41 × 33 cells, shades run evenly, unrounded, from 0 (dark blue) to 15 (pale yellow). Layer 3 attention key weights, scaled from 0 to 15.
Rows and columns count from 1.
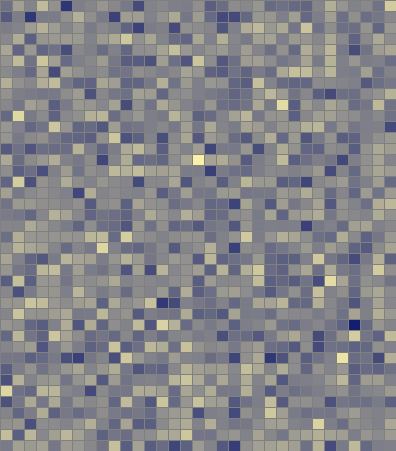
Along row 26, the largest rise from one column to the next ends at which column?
28
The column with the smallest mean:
20
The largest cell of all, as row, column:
15, 17
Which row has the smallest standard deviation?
18
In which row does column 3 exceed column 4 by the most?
32
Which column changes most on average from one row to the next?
12
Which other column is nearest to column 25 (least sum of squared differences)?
31
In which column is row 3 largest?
26
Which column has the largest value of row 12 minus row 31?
27
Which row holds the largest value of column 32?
25
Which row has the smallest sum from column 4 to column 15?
13
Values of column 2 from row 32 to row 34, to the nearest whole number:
8 6 7
